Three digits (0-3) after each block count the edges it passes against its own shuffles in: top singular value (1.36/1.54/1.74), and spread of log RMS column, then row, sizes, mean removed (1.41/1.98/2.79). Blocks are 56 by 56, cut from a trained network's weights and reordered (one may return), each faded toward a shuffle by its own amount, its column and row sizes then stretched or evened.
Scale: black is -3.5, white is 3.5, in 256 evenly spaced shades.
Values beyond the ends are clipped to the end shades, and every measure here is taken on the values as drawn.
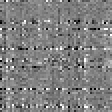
3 1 3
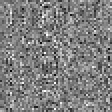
3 2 0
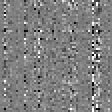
2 3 1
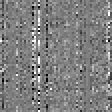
3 3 0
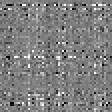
2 1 3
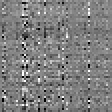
3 3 1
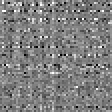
1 0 3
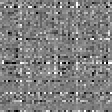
2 1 3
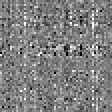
2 2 2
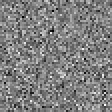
0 0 0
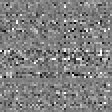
0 1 3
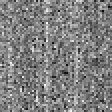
1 1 0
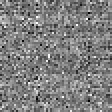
0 1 0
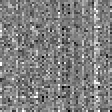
3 2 1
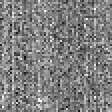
2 1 0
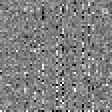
1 3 1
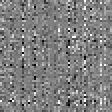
1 3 1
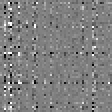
3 3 2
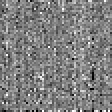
2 1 2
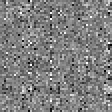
2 2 0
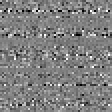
1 0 3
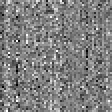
1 2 0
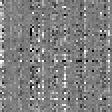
3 3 2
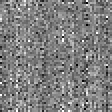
1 2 1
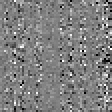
0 3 1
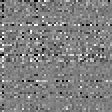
2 1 3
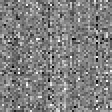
1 2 1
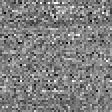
0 0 2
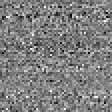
0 0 2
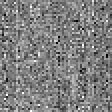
0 2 0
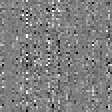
1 3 1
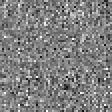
1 1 2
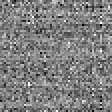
1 1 0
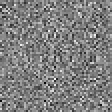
3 1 0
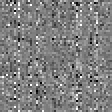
1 3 1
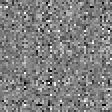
0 2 2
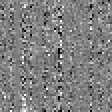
0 3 0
